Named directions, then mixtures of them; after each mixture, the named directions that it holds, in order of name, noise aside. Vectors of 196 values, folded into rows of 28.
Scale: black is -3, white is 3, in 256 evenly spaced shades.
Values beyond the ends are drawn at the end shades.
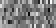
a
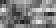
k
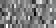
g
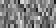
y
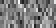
y.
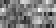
k, y.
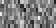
y.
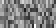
a, y.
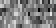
a, k, y.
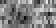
a, k.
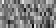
a, y.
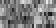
a, k, y.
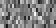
g, y.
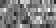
a, k, y.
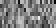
a, y.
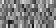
a, g, y.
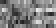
g, k.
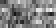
g, k.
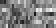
g, k.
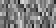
y.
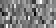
g.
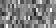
g, y.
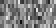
g, y.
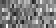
g, k.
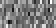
a, g.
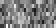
g, k, y.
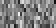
y.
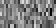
y.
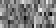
a, k, y.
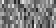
a, y.
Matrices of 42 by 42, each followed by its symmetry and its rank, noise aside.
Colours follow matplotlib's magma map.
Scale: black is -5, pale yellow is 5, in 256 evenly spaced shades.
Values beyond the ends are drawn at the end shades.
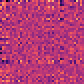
no symmetry, rank three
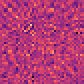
symmetric, rank four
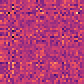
no symmetry, rank three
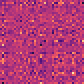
symmetric, rank four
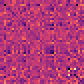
symmetric, rank three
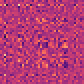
no symmetry, rank three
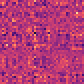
no symmetry, rank four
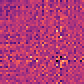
symmetric, rank four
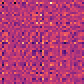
no symmetry, rank four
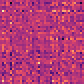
antisymmetric, rank four
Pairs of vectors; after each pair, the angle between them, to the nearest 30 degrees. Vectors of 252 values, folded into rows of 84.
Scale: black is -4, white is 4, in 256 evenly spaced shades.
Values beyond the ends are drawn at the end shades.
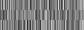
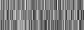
120 degrees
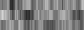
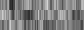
30 degrees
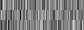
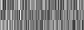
150 degrees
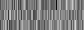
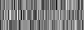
30 degrees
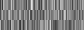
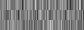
90 degrees
